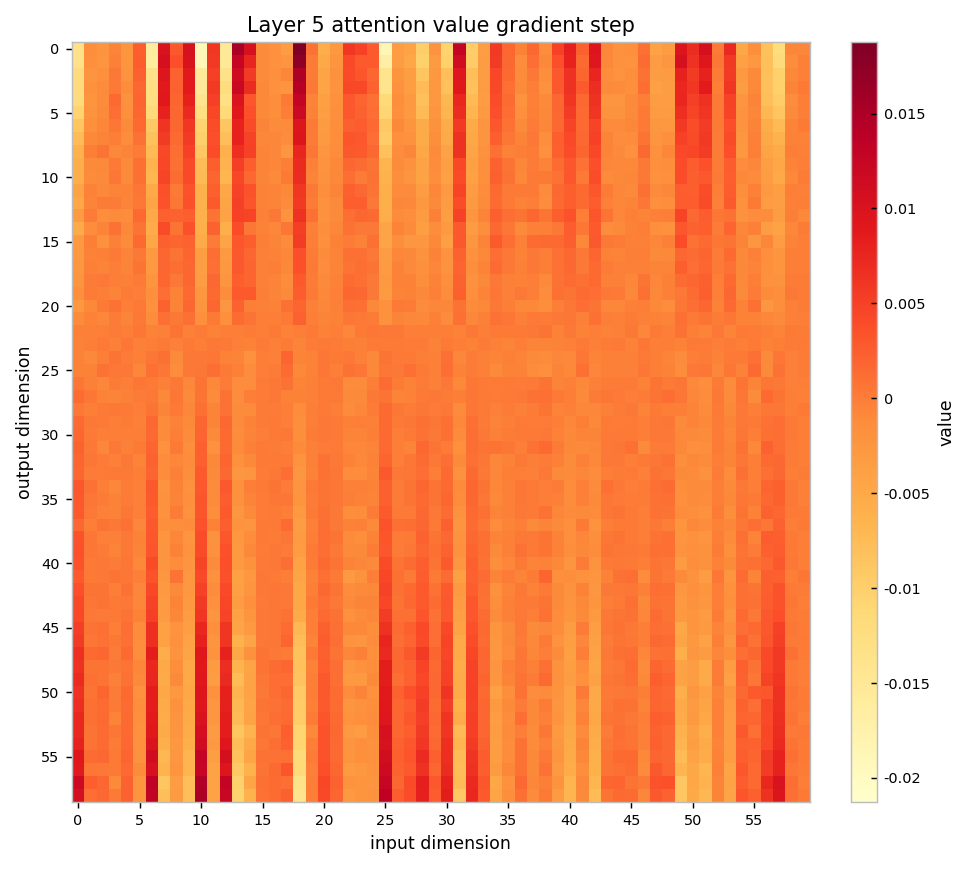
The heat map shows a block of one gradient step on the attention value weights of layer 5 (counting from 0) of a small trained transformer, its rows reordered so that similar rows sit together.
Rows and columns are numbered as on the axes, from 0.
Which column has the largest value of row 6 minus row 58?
18
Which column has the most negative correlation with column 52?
55
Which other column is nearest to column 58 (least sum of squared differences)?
15
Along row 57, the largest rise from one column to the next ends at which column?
10
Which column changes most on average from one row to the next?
14
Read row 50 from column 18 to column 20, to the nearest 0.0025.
-0.01 0 0.0025
